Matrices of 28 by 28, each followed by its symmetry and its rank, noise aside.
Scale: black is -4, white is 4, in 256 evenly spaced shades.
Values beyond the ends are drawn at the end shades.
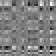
no symmetry, rank one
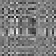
no symmetry, rank two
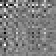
no symmetry, rank two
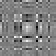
symmetric, rank one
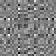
symmetric, rank two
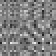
antisymmetric, rank two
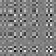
symmetric, rank one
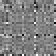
antisymmetric, rank two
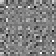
symmetric, rank three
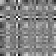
symmetric, rank one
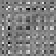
symmetric, rank two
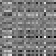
no symmetry, rank one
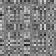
antisymmetric, rank two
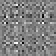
antisymmetric, rank two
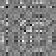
symmetric, rank three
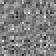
symmetric, rank three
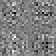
no symmetry, rank three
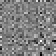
symmetric, rank three
